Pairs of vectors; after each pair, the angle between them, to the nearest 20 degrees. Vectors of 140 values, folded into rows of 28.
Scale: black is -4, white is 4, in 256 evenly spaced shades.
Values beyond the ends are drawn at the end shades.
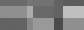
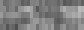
40 degrees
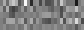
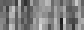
120 degrees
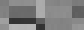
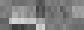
160 degrees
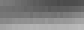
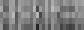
120 degrees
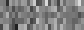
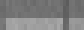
100 degrees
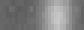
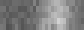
20 degrees
